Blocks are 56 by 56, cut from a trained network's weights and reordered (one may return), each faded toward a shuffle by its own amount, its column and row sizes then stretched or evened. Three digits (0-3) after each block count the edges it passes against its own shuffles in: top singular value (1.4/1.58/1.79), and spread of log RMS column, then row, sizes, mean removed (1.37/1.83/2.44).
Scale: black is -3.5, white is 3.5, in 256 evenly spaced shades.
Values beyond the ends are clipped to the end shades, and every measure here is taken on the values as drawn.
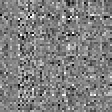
2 3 2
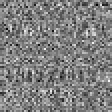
3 0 2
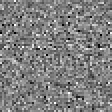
1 1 2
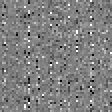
0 3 0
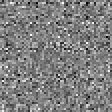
3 1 2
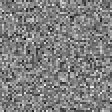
2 0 0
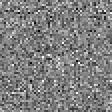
0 1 1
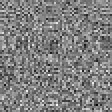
3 0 1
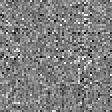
2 2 2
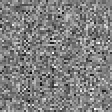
1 1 1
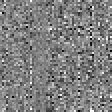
2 3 1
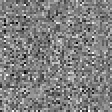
1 2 1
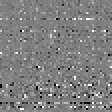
1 1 3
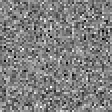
0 1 1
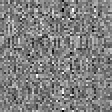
3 2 0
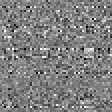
2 1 3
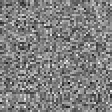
3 1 0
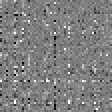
1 3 1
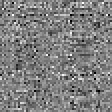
3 1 2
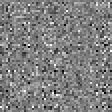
0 3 2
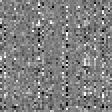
2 3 0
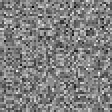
3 1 0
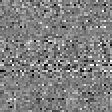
3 0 3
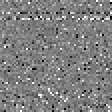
1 0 2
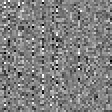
3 3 0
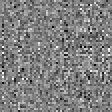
2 2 1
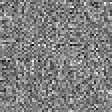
2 1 1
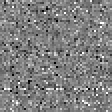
0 1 1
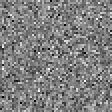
0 1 0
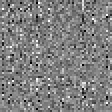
0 3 1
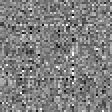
2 2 0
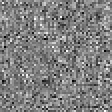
2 1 2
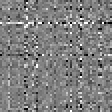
3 3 2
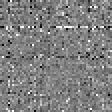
2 2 2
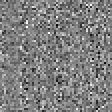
2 3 0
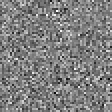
1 0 1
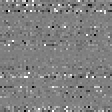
0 0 3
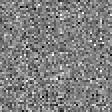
2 1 0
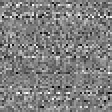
3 1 3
